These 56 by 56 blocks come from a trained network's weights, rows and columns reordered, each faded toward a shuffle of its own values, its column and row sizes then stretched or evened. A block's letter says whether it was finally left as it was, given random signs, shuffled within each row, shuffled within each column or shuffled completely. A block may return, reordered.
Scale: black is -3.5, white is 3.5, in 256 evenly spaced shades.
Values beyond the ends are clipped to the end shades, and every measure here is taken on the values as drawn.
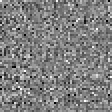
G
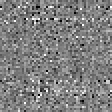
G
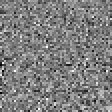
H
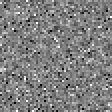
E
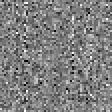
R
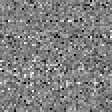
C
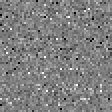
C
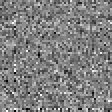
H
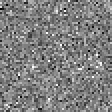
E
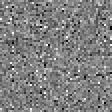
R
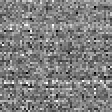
G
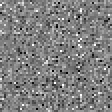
R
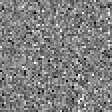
R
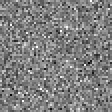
E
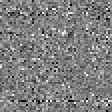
H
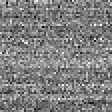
C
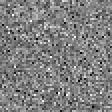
E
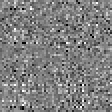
G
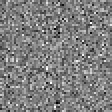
R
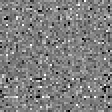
H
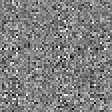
G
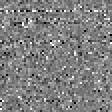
C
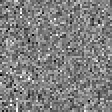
R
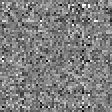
H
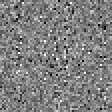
R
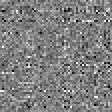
G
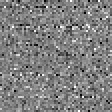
C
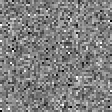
R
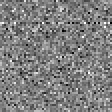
C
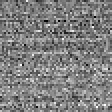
C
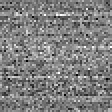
C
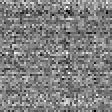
G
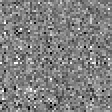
H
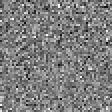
H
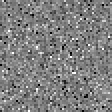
E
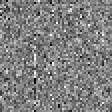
R
